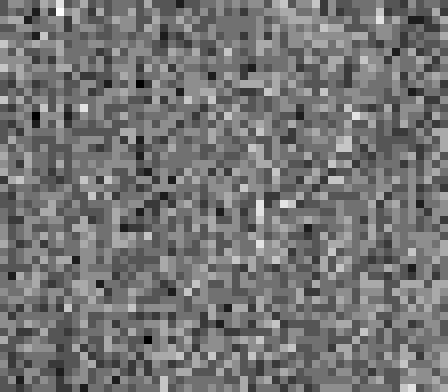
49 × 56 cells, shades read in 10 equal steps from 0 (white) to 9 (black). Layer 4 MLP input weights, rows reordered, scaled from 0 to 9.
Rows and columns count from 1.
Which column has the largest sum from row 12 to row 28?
18
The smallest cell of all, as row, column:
2, 8
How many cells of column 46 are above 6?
2
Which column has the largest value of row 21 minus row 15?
45
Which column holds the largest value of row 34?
52
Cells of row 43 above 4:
40
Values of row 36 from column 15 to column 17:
5 6 5
